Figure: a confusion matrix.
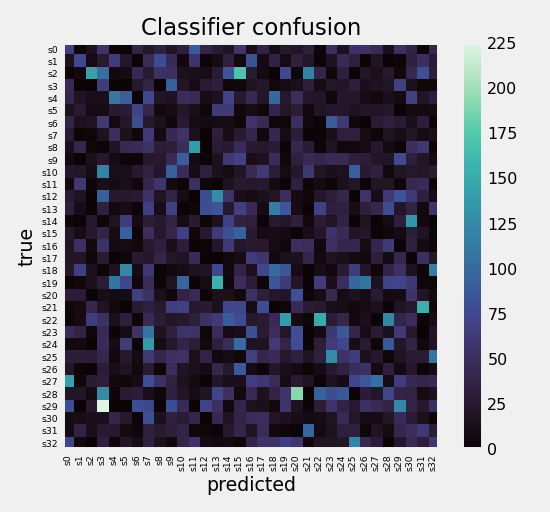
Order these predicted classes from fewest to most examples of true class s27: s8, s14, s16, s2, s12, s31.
s12, s14, s2, s31, s8, s16
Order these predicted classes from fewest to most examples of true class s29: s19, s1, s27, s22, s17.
s1, s17, s22, s27, s19
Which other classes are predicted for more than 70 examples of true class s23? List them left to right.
s7, s16, s20, s24
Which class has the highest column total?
s7
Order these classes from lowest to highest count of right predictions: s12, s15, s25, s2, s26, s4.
s26, s25, s12, s15, s4, s2
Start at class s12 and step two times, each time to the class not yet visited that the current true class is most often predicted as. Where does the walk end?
s18
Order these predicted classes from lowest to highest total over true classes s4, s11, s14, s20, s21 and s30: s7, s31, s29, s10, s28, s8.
s28, s29, s8, s10, s31, s7
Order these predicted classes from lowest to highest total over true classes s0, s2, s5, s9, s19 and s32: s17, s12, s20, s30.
s12, s17, s20, s30
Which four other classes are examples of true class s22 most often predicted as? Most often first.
s19, s28, s14, s15
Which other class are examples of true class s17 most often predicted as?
s16
